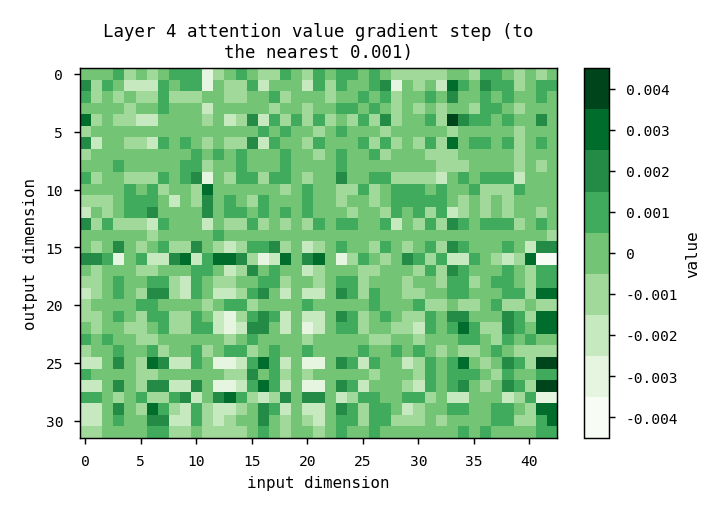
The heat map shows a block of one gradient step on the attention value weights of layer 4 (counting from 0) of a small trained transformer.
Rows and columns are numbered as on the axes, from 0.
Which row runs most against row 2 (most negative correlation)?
12
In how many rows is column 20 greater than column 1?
11
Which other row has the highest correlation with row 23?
26
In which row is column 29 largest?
16
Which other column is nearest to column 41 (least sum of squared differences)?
42
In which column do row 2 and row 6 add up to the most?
33
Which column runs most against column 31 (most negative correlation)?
14
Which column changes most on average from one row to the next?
41
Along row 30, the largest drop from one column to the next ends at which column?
8
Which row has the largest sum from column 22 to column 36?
4
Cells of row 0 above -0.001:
28
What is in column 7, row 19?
0.002
